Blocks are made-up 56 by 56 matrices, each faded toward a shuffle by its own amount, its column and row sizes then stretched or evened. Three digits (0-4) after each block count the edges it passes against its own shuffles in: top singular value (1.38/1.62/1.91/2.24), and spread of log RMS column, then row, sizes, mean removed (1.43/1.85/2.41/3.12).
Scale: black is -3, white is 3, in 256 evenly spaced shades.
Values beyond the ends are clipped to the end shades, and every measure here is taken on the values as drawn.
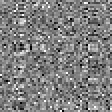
4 1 0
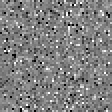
1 1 0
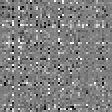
3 3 3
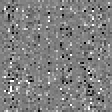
0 3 1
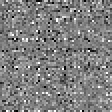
0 1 3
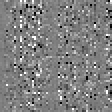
0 4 0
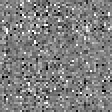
1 2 1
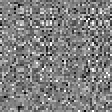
4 2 1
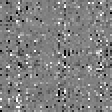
1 3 2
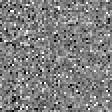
0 2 0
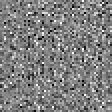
3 2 1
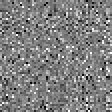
3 1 0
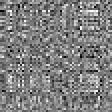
4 3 3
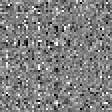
2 2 1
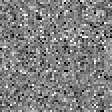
2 0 1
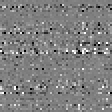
1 1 4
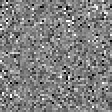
0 2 1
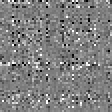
1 3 3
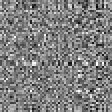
4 2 1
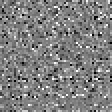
2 0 2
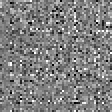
0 3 2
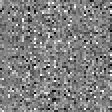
1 3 1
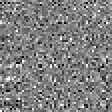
3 1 1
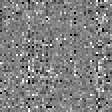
2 3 2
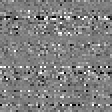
0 1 4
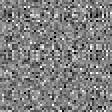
4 1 2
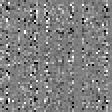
0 4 1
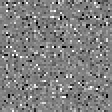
0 1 2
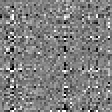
4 3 2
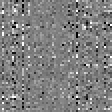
1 4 2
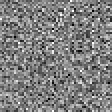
4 1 1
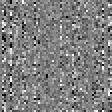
0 4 0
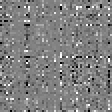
2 4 3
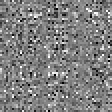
2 3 0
